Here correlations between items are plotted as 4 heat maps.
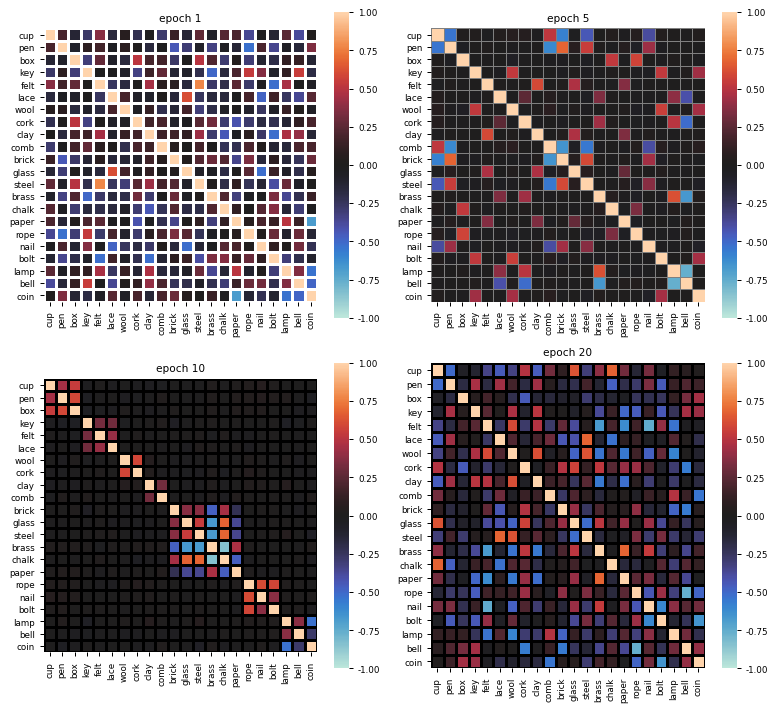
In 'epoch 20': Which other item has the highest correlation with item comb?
lamp
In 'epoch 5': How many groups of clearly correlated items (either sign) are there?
5
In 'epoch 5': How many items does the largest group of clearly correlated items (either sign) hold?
6
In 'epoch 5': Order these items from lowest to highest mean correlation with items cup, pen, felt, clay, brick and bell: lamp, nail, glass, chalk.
lamp, chalk, nail, glass
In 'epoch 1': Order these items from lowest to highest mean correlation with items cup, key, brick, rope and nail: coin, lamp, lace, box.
box, lace, coin, lamp
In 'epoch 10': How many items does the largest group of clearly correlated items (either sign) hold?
6
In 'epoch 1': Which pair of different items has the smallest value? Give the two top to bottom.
paper, coin
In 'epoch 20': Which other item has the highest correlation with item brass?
paper
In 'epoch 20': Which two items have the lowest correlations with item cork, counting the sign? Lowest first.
bell, box
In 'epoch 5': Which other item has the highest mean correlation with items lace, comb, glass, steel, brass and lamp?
cork
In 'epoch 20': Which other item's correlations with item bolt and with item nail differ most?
felt
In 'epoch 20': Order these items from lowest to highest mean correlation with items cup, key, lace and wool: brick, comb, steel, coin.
brick, coin, comb, steel
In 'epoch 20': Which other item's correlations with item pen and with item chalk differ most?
cup
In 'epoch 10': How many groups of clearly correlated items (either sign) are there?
7
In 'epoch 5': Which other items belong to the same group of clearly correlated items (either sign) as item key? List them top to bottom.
wool, bolt, coin
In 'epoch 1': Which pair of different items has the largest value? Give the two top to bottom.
felt, steel
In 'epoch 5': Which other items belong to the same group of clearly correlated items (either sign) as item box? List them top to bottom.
chalk, rope
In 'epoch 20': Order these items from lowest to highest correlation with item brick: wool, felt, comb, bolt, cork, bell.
bell, comb, bolt, wool, felt, cork
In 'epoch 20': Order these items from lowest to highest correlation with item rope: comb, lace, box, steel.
box, comb, lace, steel
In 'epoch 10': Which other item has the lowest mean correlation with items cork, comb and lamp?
coin
